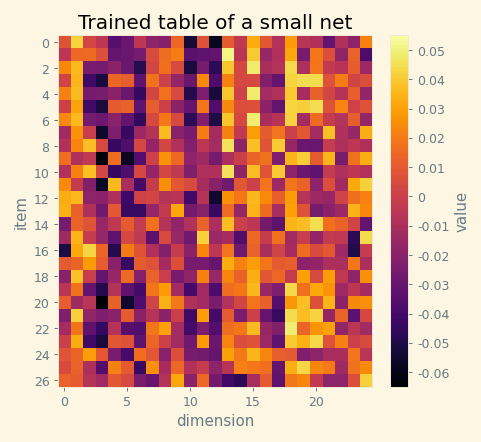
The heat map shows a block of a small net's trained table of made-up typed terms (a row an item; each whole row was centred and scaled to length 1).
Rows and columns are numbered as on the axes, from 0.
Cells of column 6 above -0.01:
9
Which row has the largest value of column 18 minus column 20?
13
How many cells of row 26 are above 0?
11
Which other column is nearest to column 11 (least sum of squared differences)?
22
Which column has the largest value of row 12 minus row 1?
24
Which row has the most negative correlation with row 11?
16
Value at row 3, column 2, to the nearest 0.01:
-0.04
